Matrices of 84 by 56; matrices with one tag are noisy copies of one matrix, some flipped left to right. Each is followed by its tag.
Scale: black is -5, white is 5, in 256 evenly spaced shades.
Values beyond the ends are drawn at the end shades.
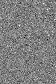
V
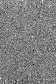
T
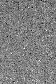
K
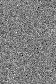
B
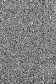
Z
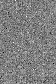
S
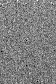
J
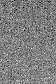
K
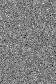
V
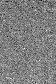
K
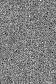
S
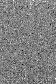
T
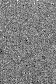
J
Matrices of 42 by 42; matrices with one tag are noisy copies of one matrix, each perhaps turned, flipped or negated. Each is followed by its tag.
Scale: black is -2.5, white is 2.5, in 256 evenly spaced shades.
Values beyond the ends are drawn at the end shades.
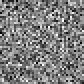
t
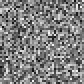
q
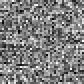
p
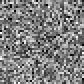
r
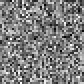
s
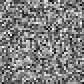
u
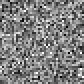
t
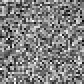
t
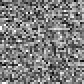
s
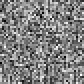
p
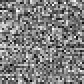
p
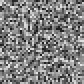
u
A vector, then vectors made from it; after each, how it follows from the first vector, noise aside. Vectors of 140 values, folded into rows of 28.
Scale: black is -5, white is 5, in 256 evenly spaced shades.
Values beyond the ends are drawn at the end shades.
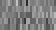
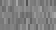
shrunk.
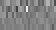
wrapped around, negated, partly zeroed.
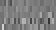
wrapped around, negated, partly zeroed.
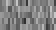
copied.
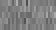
shrunk.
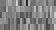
copied.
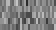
copied.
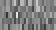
wrapped around, negated.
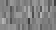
wrapped around, negated, partly zeroed.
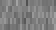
shrunk.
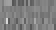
wrapped around, negated, partly zeroed.
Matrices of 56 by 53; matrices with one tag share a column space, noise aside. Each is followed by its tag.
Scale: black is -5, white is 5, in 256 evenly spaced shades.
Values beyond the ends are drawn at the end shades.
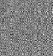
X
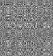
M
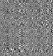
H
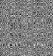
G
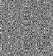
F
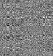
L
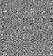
X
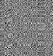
G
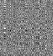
F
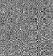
X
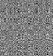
X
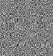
G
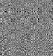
X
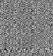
H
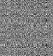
G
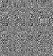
L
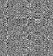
L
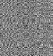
G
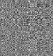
L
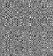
L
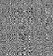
X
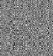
F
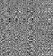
X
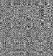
M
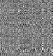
H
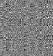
L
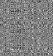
H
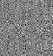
F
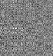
F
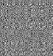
M
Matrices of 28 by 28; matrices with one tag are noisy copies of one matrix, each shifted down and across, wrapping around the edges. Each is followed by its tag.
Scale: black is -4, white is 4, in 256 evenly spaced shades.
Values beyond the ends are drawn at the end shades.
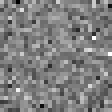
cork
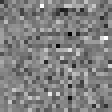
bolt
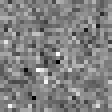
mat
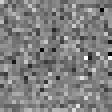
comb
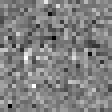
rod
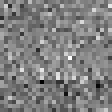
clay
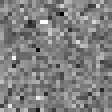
mat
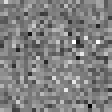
comb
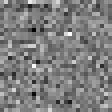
bolt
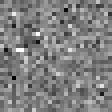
mat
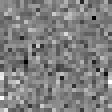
rod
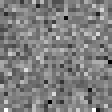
comb
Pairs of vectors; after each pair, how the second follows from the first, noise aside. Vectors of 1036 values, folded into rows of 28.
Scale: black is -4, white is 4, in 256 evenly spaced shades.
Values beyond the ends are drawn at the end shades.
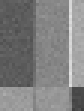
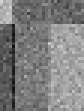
reversed, negated.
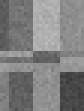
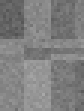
reversed, shrunk.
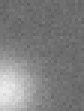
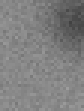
reversed, negated, shrunk.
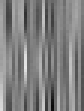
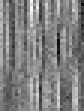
reversed, negated.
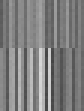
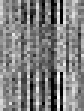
wrapped around, negated, scaled up.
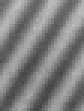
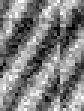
wrapped around, negated, scaled up.
